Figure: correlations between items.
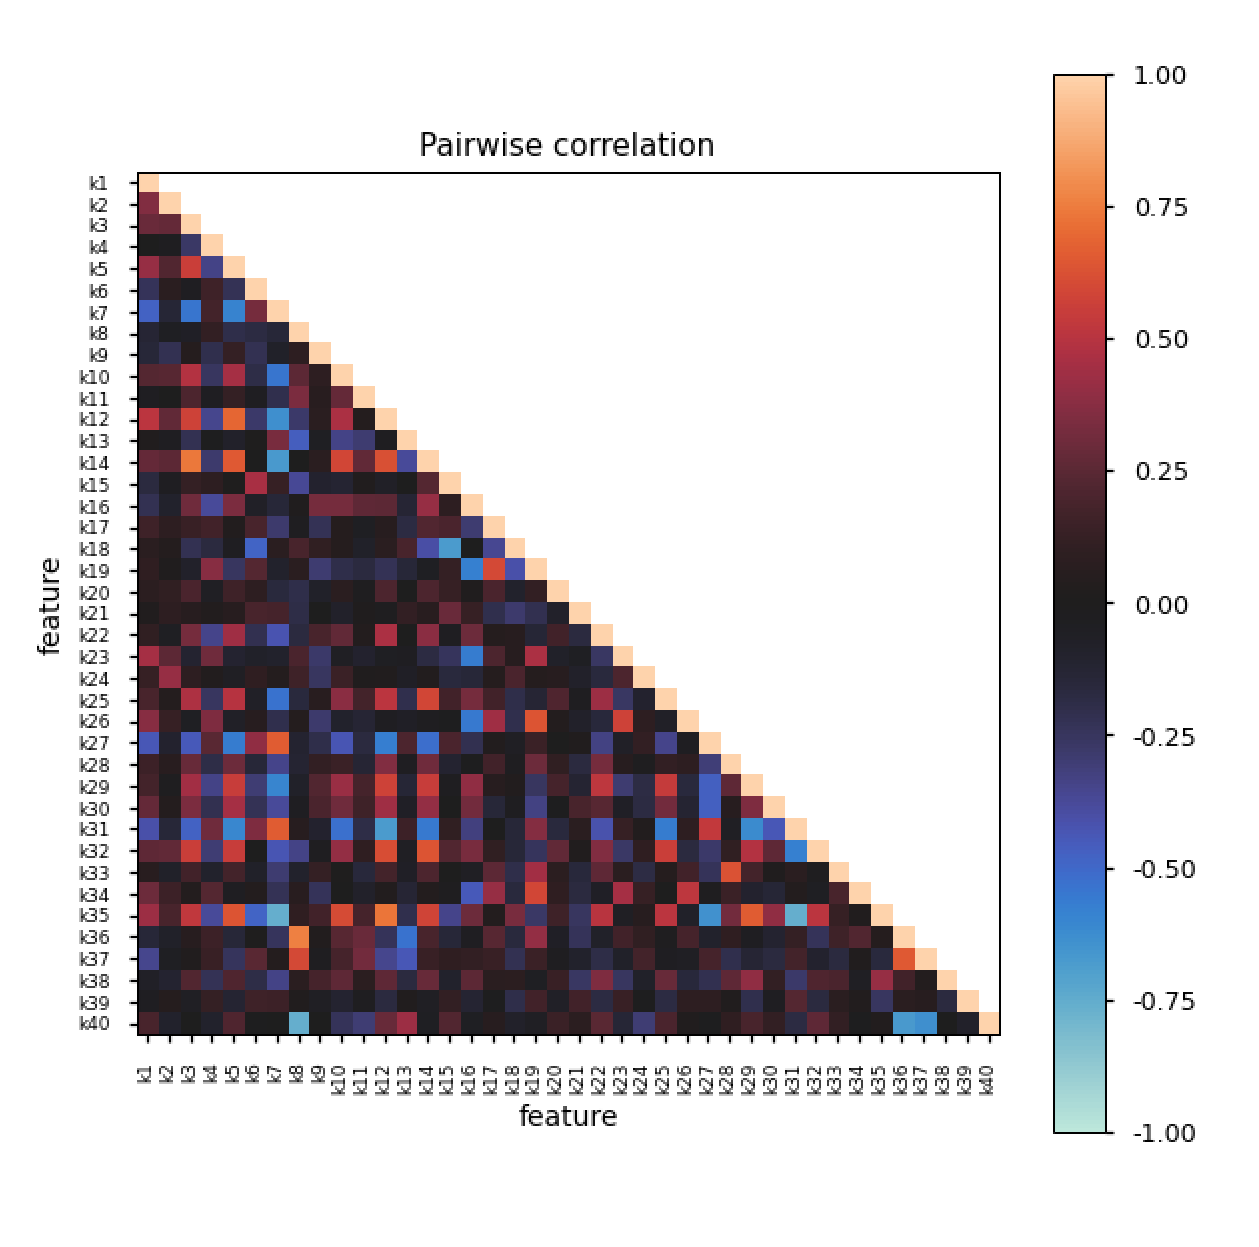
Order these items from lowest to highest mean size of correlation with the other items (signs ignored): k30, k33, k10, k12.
k33, k30, k10, k12
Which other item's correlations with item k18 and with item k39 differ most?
k15
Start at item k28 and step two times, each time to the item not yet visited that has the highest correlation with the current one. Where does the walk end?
k19
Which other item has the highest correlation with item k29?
k35
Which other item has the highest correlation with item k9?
k16
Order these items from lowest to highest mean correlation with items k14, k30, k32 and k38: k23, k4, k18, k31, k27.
k31, k27, k4, k23, k18
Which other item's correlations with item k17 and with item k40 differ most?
k36
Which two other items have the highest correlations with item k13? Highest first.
k40, k7
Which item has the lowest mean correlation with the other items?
k7
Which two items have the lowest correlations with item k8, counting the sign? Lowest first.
k40, k13
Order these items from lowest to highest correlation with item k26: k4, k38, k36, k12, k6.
k38, k12, k6, k36, k4
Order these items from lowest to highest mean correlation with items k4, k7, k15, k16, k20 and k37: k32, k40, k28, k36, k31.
k28, k40, k32, k36, k31
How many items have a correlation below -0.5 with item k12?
3
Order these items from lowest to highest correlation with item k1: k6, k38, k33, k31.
k31, k6, k38, k33
